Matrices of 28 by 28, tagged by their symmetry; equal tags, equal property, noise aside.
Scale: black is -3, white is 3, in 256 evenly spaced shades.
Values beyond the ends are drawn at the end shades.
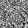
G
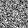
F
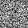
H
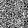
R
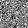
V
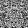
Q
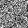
G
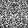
Q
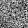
F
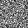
G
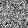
H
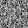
R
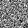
G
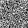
G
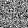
V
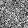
F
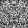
Q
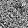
F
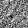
F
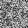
R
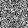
H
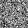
F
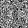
R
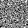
V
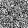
F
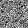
G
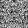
Q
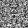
Q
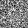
G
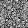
H
